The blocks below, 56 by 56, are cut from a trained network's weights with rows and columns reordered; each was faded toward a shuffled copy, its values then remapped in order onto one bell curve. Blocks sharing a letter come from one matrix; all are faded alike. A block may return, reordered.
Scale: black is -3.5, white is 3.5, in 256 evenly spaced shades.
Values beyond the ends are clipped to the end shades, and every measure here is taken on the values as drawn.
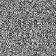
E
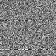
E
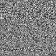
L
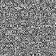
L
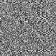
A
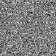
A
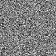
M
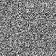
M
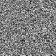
M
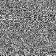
A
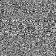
A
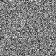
M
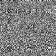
A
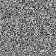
L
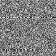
E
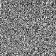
M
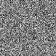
M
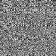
A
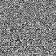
L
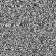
E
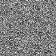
M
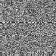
E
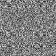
E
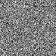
M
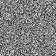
M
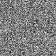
M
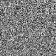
M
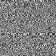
A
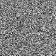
M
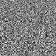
A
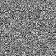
L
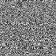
L
